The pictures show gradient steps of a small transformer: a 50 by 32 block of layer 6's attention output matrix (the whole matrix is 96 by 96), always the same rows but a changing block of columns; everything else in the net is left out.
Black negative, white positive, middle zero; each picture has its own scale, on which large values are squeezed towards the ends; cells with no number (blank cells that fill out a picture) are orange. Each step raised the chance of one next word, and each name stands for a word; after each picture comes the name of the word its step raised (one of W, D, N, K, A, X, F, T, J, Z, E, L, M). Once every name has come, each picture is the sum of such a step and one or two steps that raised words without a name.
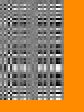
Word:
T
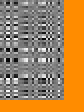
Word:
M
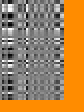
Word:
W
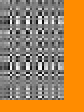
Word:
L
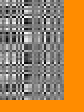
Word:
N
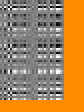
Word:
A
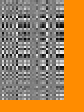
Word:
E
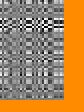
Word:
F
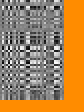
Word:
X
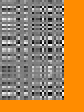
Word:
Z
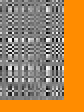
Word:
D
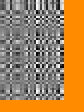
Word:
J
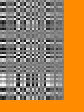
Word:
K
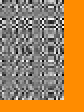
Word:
F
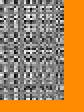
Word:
F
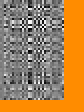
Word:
F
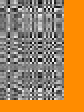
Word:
A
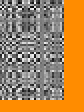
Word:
A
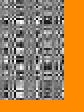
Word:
L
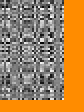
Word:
J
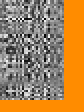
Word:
J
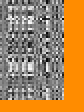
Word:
L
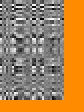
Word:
Z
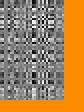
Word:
F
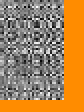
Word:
E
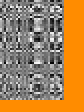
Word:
N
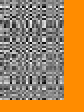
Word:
E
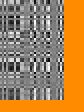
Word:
L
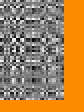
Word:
D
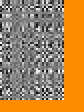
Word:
A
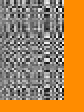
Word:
A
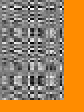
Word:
T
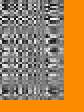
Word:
J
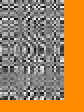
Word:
Z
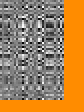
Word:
E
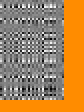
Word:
M
